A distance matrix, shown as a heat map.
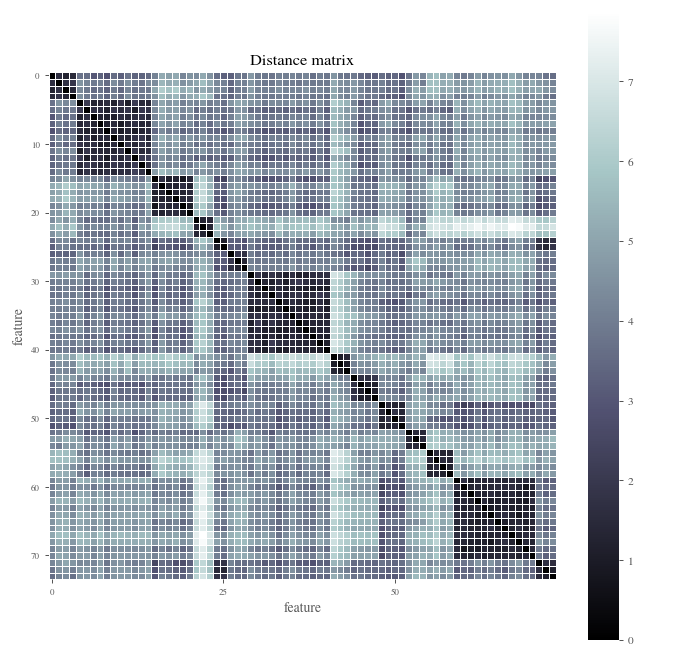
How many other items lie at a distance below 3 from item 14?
10
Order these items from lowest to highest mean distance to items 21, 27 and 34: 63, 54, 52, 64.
52, 54, 63, 64
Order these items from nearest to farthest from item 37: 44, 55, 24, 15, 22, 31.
31, 15, 24, 55, 44, 22
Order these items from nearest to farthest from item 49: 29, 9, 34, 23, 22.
34, 29, 9, 23, 22
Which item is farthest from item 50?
22
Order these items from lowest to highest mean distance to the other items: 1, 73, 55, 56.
73, 1, 55, 56
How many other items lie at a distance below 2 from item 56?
3
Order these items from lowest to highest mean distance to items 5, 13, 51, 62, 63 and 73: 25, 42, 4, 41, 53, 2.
25, 4, 2, 53, 42, 41
